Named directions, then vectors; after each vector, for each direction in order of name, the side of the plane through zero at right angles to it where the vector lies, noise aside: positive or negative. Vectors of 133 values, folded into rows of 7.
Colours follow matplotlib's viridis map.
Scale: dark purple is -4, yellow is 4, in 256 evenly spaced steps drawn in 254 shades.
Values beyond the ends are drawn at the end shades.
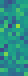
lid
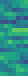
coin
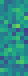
negative, positive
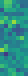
negative, negative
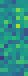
negative, positive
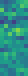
positive, positive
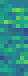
negative, positive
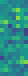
negative, positive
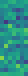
positive, negative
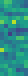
negative, negative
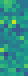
negative, negative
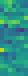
negative, negative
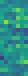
negative, positive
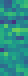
positive, positive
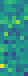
negative, negative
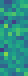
positive, positive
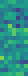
positive, negative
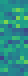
negative, positive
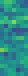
negative, negative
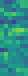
positive, positive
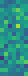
negative, positive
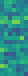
negative, negative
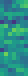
positive, positive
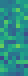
negative, positive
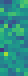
positive, positive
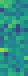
negative, negative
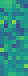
negative, negative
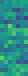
positive, negative
